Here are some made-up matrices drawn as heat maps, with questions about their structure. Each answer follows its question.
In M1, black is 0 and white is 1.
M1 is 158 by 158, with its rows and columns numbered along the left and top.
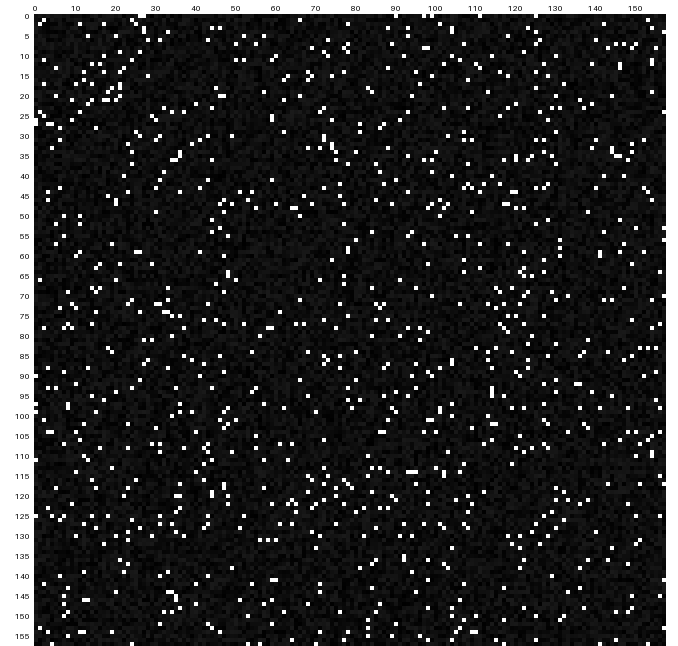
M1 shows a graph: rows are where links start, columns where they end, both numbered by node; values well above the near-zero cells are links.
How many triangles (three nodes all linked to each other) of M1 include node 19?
1
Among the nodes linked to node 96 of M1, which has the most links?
node 78
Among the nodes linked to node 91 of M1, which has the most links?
node 130
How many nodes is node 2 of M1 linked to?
7
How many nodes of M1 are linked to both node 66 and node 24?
2
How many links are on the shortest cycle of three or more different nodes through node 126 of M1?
6
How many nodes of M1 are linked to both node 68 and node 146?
0
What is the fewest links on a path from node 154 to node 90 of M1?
3
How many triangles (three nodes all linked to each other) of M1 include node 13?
0
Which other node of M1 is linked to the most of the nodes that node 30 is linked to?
node 109
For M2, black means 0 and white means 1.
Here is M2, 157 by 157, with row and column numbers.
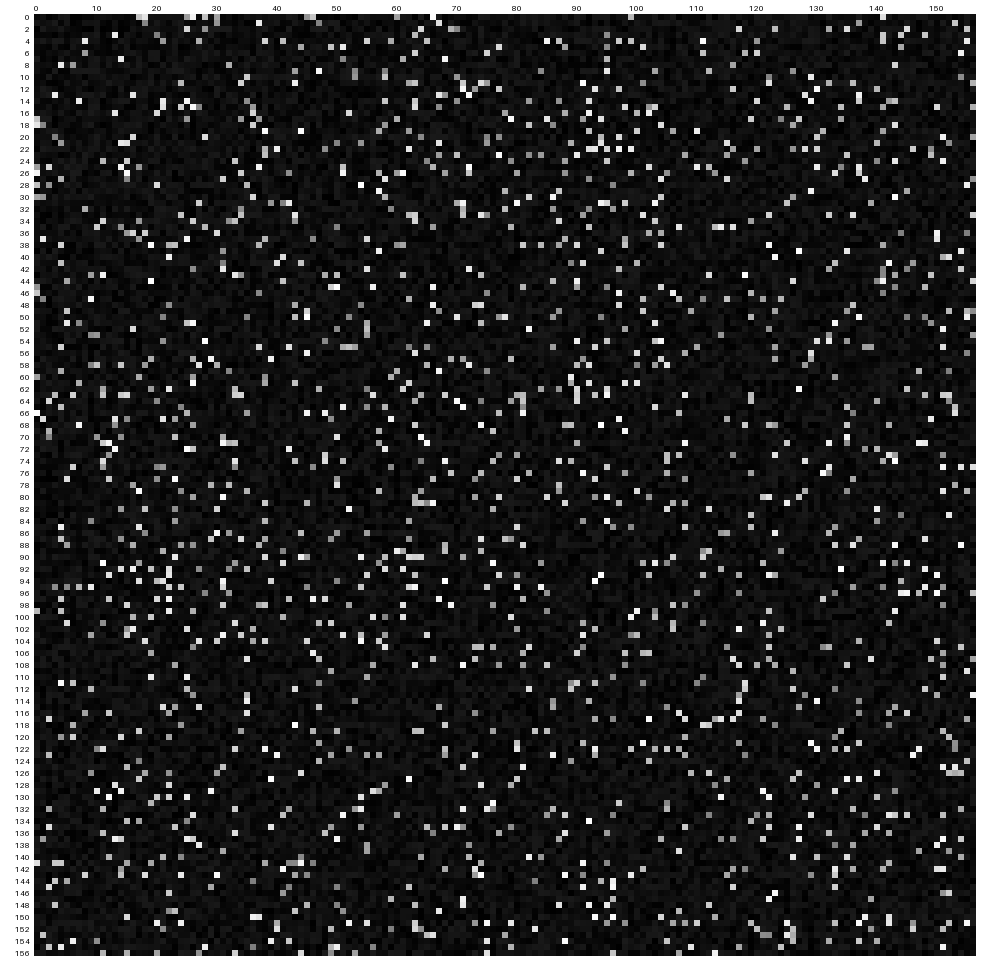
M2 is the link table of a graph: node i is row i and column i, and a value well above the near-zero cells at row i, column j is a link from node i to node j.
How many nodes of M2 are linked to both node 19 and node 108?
0
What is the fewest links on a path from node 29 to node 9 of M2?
4
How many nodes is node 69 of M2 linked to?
4
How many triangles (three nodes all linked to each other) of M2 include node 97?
1
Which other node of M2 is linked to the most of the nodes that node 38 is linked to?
node 62
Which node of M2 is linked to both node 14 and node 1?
node 137
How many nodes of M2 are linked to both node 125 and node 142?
1
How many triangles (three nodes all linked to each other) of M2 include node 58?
5
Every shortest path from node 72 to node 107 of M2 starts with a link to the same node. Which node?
node 25
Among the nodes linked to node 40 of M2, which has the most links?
node 151
